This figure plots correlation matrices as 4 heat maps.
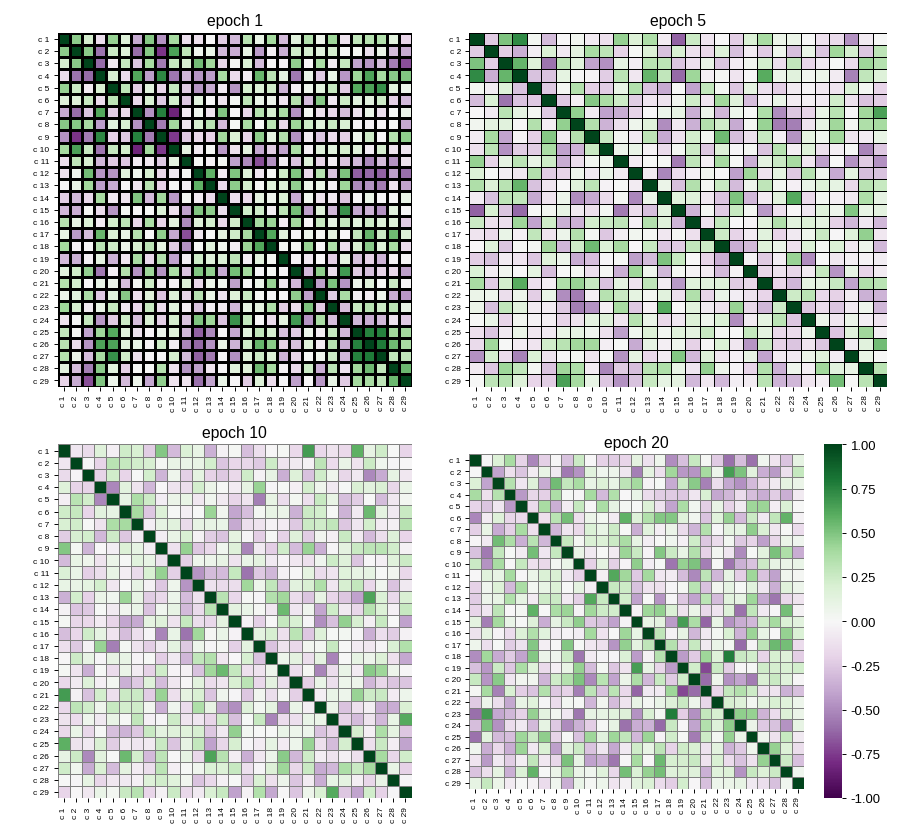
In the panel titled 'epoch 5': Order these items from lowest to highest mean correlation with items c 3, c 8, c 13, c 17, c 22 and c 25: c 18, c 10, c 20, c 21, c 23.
c 10, c 23, c 20, c 18, c 21
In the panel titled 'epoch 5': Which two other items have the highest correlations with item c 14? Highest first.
c 23, c 19
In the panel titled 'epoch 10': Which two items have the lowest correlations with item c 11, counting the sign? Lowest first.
c 16, c 12
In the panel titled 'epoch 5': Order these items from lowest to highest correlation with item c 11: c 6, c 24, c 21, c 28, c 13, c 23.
c 28, c 24, c 13, c 21, c 6, c 23
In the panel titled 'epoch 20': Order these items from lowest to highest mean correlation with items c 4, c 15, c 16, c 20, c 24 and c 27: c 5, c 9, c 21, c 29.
c 21, c 5, c 29, c 9
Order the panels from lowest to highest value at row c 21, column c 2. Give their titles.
epoch 5, epoch 10, epoch 1, epoch 20
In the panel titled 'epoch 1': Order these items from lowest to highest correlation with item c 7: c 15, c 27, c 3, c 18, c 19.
c 3, c 27, c 15, c 18, c 19
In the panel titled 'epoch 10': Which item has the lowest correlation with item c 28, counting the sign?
c 22
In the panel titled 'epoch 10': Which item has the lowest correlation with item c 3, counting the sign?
c 26
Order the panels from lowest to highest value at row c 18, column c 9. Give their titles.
epoch 10, epoch 1, epoch 20, epoch 5
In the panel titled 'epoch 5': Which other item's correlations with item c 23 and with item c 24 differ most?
c 19
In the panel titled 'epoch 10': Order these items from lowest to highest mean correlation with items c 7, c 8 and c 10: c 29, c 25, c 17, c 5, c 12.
c 25, c 17, c 12, c 29, c 5
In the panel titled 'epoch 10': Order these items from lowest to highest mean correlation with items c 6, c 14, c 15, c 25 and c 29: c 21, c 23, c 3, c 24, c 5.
c 3, c 5, c 24, c 23, c 21
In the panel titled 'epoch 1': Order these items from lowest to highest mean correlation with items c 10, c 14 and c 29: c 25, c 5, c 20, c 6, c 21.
c 20, c 6, c 21, c 5, c 25
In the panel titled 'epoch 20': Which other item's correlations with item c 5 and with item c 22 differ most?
c 18
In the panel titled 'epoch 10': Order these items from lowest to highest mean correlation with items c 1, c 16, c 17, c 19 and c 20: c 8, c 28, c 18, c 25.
c 8, c 28, c 18, c 25
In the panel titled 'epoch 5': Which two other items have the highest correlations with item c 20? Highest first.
c 12, c 25
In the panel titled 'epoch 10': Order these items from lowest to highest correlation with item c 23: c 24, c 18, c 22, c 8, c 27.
c 18, c 27, c 24, c 8, c 22
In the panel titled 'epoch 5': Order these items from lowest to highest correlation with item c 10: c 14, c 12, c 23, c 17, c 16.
c 17, c 14, c 23, c 12, c 16
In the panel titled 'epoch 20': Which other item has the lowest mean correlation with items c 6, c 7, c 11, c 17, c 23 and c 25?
c 1
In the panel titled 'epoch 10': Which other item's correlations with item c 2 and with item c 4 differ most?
c 5
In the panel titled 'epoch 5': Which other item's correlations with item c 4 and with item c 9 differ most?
c 3
